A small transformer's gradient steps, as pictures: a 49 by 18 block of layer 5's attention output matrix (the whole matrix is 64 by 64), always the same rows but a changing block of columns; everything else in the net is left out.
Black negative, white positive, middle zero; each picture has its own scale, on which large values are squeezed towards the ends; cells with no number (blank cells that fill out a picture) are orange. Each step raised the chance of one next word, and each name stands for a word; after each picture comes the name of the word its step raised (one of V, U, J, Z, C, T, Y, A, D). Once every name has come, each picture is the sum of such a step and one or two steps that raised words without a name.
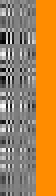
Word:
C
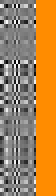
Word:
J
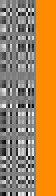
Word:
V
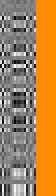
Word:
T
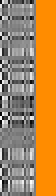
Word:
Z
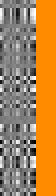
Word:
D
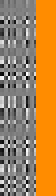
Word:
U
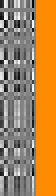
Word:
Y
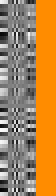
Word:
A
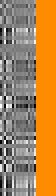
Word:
U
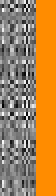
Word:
Z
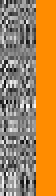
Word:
J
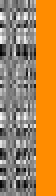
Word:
Y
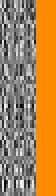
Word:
Y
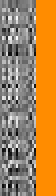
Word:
U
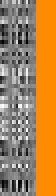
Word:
A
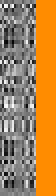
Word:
J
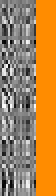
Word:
T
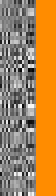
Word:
C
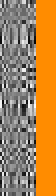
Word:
C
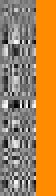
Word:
C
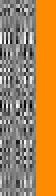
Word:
C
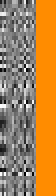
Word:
V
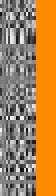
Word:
V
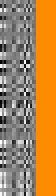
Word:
T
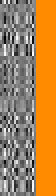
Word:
A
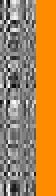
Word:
Y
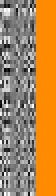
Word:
D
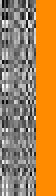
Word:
Y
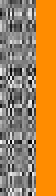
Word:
D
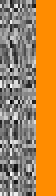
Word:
U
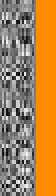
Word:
U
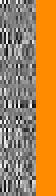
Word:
A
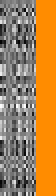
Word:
V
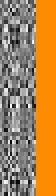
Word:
V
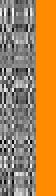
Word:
D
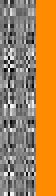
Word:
C
